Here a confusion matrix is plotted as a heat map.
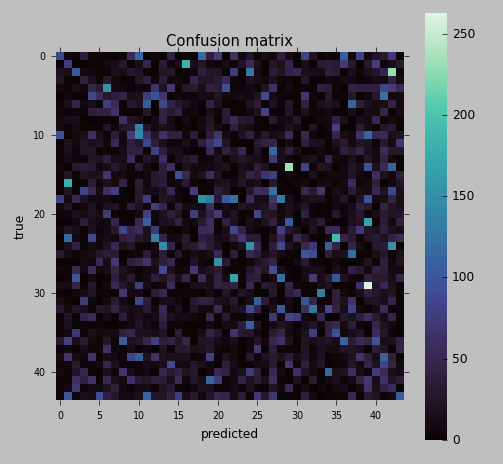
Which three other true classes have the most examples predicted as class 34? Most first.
40, 24, 32
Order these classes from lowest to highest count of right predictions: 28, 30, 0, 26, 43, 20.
26, 30, 20, 0, 43, 28
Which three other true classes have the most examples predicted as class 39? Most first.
29, 21, 10
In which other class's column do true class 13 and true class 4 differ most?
6
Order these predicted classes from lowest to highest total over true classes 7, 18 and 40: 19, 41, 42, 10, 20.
10, 42, 20, 41, 19
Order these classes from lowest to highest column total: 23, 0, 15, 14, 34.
0, 23, 15, 34, 14
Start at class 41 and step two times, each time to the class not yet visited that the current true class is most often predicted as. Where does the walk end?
12
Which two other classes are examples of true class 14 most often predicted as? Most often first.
29, 42
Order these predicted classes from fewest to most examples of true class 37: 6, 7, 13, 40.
7, 13, 40, 6
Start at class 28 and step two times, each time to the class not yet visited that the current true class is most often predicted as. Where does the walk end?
8
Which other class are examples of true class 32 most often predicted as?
28
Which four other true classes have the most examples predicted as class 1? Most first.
16, 23, 43, 36
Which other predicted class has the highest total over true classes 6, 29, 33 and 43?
39
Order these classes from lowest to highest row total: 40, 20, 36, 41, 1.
20, 1, 40, 41, 36
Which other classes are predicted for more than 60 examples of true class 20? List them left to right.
6, 11, 17, 25
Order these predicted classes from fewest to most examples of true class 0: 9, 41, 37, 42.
37, 41, 9, 42
